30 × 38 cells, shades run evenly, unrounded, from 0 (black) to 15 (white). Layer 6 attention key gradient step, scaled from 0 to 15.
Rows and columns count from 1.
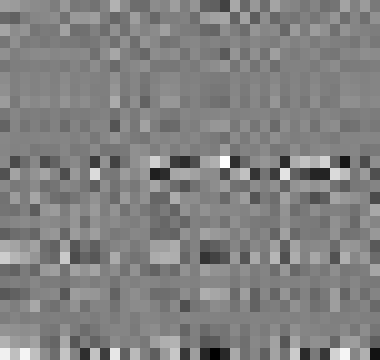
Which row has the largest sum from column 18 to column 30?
15
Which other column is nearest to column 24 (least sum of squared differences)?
37
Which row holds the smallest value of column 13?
30
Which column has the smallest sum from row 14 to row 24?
19
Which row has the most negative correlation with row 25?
22
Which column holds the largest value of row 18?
38
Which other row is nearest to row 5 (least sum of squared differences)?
12
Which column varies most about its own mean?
23
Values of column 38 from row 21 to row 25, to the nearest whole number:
5 6 10 7 8
